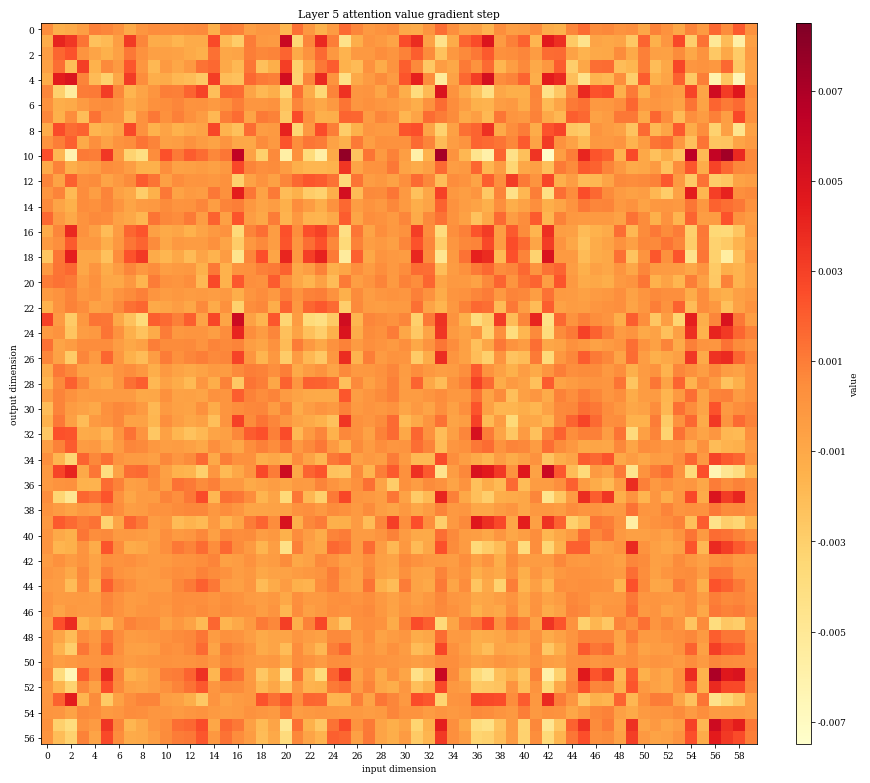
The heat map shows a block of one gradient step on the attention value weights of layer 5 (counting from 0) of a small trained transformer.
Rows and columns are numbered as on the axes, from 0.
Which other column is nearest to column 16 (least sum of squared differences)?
25
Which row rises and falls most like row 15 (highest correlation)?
23
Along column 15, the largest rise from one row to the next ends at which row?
5
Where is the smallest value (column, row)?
42, 10
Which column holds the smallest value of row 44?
38
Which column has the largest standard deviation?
56
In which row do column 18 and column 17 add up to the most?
32
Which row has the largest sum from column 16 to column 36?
35
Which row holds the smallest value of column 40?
41
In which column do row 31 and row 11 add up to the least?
39
